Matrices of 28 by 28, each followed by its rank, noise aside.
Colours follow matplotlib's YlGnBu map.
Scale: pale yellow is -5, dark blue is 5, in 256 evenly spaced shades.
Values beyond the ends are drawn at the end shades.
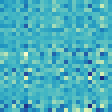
three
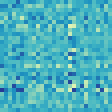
four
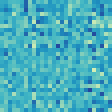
six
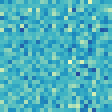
eight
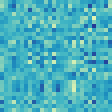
four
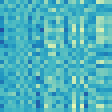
three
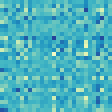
four
